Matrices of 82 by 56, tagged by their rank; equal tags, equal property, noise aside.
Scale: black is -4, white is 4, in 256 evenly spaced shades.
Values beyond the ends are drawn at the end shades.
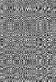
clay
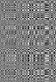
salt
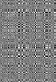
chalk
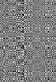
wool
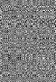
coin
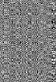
clay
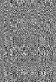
clay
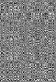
coin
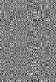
clay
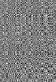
coin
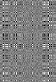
chalk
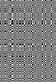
chalk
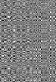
wool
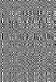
wool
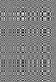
chalk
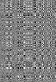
salt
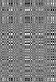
chalk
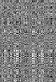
clay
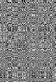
clay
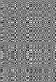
salt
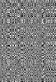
wool
